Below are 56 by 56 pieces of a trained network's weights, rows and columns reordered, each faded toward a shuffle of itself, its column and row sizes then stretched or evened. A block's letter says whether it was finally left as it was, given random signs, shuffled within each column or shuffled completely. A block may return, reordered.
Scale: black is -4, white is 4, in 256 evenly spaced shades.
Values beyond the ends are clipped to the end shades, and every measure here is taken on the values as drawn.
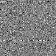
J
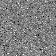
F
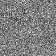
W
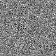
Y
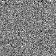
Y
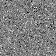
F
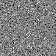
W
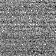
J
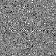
J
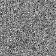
W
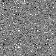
Y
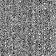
W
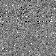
Y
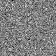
W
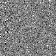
W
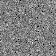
W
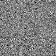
Y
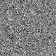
F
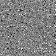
Y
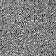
J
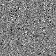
W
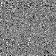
Y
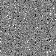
W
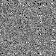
Y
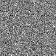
Y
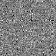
J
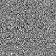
J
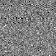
J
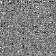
Y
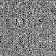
J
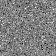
F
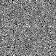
Y
